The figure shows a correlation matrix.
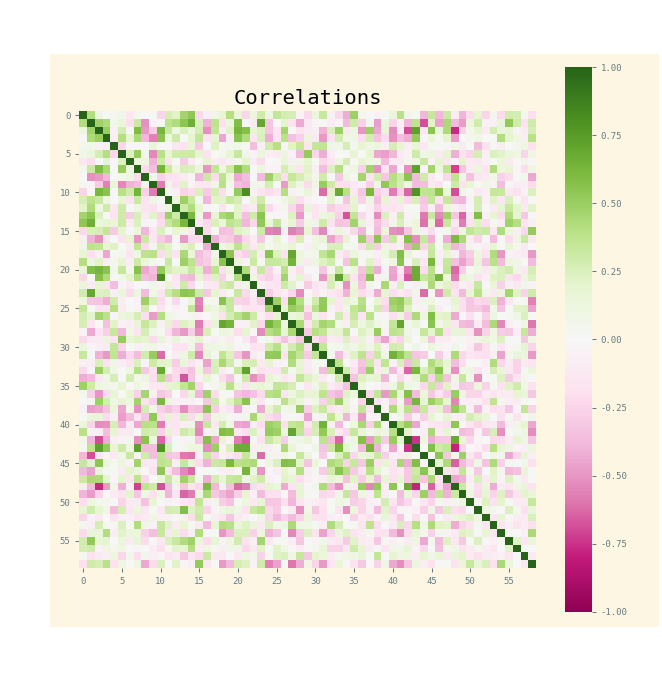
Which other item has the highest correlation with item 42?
48
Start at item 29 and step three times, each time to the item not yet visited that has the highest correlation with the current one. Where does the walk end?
43
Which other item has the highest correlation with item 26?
45
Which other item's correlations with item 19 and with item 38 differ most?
13
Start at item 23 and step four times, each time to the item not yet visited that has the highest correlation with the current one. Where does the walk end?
51
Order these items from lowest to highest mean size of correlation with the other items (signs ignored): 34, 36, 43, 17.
17, 34, 36, 43
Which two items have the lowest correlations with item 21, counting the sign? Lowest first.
42, 48
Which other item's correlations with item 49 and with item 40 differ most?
31
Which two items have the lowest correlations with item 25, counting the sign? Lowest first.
15, 58
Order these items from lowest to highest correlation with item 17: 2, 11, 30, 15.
15, 30, 11, 2
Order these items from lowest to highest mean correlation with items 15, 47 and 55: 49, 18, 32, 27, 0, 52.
49, 27, 18, 32, 52, 0
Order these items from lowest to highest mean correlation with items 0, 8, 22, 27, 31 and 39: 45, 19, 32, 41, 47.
47, 32, 45, 19, 41
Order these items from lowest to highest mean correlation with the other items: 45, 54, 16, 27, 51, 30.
16, 54, 51, 30, 27, 45
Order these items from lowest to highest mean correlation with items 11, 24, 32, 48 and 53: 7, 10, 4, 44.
10, 44, 7, 4
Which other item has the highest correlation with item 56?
14
